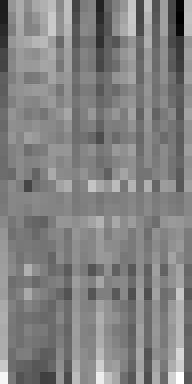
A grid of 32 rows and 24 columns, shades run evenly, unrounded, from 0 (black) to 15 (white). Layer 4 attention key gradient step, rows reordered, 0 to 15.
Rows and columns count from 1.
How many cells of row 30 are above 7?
16
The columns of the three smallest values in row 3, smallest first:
23, 1, 13
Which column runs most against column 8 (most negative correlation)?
4
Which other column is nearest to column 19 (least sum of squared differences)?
9
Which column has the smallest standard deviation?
11
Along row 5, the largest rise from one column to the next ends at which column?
24
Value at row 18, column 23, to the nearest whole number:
7
